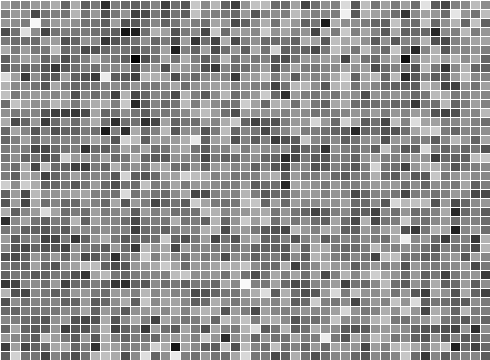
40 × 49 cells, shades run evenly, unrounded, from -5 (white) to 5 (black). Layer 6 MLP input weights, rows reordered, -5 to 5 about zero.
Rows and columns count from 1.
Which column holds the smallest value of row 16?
20
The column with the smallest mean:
25
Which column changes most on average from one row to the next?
41
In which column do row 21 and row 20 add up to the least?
3
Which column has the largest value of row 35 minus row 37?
26
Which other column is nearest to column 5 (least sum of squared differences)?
6
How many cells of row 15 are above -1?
41
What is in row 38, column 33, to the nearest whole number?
-4
